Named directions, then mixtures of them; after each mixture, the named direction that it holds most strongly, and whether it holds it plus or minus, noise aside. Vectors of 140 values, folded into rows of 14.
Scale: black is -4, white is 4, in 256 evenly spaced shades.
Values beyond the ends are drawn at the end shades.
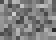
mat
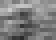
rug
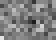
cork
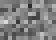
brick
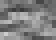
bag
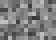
brick, plus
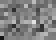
cork, minus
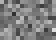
mat, minus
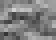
bag, minus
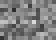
brick, plus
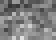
rug, minus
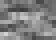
bag, plus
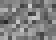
brick, minus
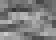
bag, plus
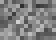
mat, minus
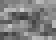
bag, minus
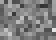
mat, minus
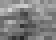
rug, plus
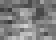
rug, minus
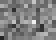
cork, minus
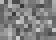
mat, minus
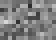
brick, plus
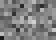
cork, minus
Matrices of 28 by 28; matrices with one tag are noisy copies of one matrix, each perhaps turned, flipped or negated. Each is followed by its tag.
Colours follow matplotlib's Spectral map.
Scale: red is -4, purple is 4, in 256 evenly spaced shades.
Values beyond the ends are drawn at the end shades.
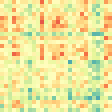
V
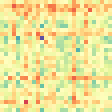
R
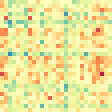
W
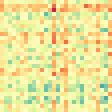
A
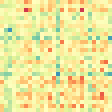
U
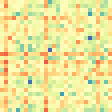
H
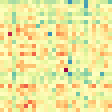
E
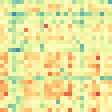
V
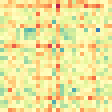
H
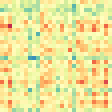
U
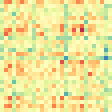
H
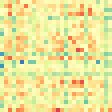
H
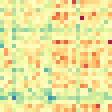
V
